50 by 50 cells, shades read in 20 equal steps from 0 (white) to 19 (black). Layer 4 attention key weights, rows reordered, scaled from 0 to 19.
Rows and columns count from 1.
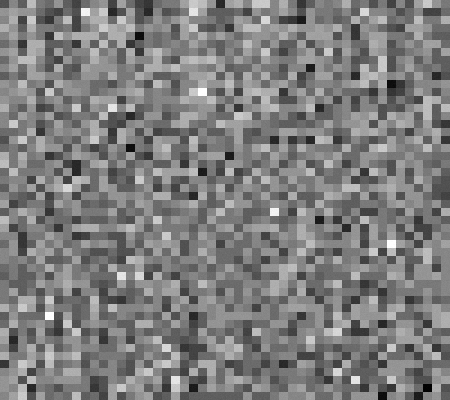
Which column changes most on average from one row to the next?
9
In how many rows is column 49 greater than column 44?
23
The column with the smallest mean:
4
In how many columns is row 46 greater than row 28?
19
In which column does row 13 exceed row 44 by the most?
44
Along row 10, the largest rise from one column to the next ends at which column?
34
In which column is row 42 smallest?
38
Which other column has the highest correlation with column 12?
22
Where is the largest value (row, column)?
49, 48
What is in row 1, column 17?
15
